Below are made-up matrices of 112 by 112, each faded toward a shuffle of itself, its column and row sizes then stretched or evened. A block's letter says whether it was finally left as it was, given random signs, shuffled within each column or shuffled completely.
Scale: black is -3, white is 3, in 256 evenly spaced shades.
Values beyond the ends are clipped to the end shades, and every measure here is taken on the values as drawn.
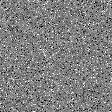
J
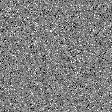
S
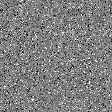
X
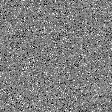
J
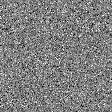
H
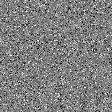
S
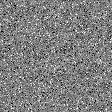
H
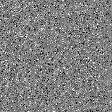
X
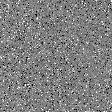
J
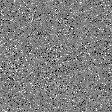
X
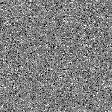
X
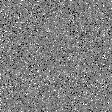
S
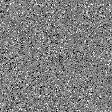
X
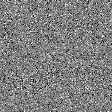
S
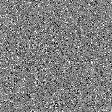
X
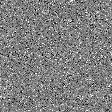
S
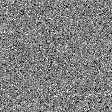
S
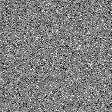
X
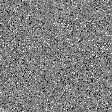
S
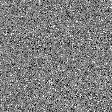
S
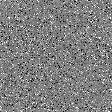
S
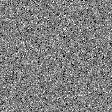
X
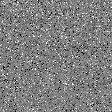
S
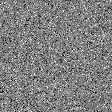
H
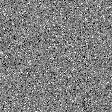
J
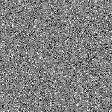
X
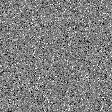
J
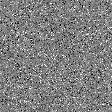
S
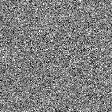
X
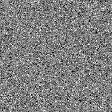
X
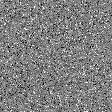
H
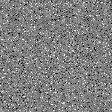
X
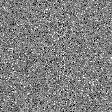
J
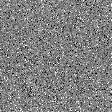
S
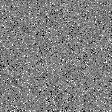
X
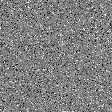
H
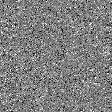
X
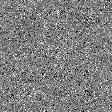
S
